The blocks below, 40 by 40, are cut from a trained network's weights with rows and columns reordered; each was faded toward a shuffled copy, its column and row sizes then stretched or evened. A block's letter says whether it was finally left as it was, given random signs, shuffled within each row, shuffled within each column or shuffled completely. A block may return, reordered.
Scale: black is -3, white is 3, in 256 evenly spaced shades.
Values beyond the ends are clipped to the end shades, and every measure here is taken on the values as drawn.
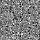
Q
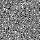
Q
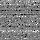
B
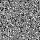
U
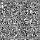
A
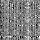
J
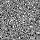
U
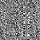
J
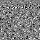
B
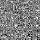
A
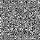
A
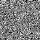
B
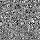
B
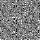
Q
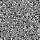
B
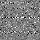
B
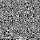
A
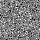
U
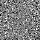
Q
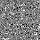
B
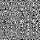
J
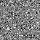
B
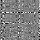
J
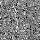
Q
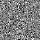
Q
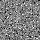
U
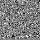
B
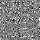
A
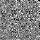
A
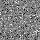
U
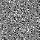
Q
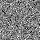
U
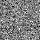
U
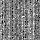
Q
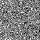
U
